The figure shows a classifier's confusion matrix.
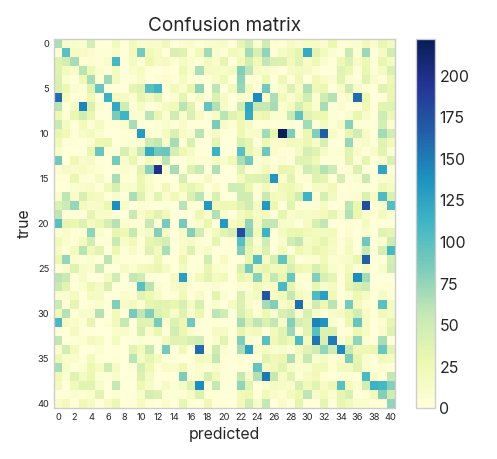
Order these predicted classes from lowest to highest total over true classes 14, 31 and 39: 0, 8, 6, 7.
6, 7, 8, 0
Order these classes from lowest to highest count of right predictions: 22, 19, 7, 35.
19, 35, 22, 7
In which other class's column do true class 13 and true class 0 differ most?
7
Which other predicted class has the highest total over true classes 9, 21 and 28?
25
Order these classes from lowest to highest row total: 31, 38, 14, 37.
37, 14, 38, 31
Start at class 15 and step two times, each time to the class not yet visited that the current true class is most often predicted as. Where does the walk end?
36
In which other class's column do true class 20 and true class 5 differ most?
12
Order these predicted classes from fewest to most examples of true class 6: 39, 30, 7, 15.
39, 7, 15, 30
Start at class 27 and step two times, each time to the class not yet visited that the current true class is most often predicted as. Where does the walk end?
32
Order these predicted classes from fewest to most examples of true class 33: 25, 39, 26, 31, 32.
26, 32, 39, 25, 31
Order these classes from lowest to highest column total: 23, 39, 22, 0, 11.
11, 39, 0, 23, 22
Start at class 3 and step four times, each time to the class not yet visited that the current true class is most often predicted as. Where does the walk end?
23
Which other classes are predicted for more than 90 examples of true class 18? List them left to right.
7, 25, 37, 40
